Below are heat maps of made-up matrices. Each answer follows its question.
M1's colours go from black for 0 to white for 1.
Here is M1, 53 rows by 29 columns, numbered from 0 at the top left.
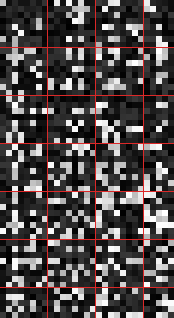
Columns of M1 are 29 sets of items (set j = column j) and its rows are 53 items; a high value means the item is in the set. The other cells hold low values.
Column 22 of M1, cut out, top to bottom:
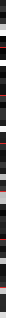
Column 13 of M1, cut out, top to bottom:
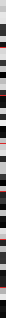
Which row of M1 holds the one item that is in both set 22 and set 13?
48
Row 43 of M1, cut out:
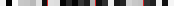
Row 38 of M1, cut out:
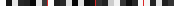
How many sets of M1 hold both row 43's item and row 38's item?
7
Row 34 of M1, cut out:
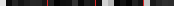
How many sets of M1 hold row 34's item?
4
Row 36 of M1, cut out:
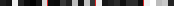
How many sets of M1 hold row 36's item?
9
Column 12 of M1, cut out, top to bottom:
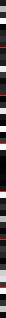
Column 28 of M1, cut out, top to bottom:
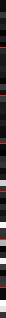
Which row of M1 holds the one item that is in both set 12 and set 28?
51
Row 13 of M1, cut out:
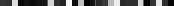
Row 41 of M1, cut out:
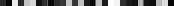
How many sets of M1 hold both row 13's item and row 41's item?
7
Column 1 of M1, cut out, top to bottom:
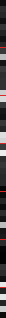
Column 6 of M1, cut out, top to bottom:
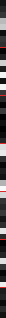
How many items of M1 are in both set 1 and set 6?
2
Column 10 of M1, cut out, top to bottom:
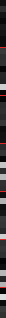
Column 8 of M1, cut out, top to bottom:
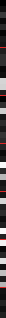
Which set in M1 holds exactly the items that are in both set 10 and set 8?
20
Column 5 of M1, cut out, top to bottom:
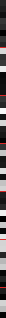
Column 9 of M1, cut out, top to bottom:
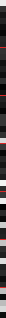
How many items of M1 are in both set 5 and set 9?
6
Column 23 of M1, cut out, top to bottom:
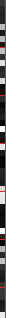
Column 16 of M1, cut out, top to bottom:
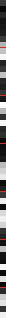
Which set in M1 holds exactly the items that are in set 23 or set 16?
2
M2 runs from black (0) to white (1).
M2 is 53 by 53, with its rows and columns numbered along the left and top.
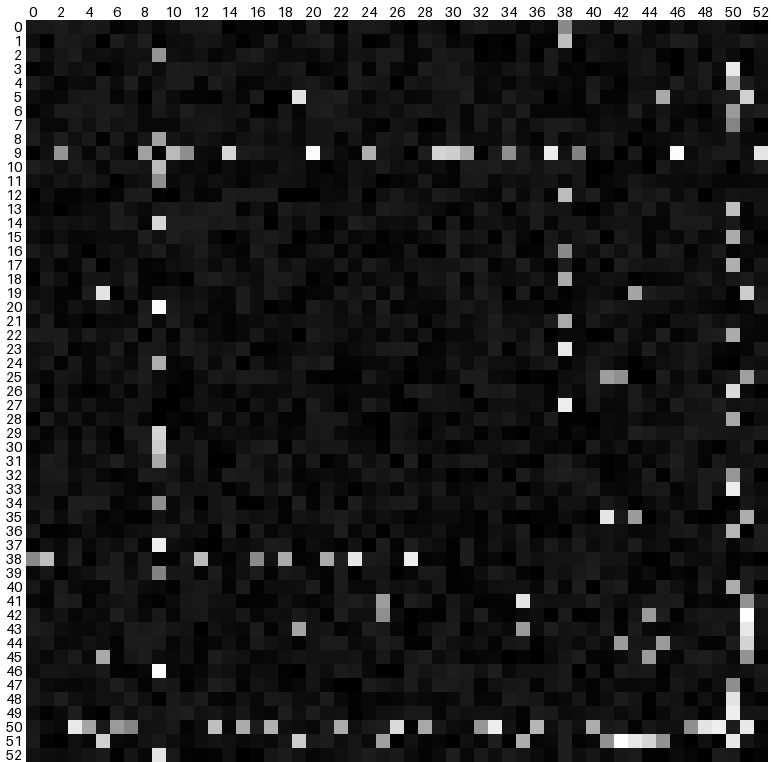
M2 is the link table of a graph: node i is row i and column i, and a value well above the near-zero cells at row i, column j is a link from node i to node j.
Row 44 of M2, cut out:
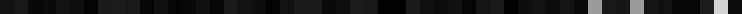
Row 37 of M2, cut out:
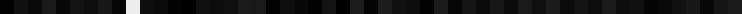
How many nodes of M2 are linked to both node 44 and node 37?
0
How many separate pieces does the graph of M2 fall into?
3
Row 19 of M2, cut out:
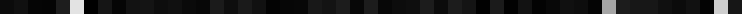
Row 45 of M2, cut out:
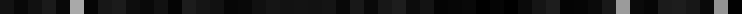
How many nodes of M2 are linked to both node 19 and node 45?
2
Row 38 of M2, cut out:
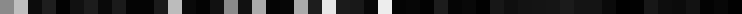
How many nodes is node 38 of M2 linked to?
8
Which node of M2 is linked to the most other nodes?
node 50
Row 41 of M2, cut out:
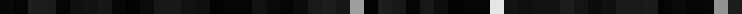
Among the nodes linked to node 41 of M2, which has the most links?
node 51
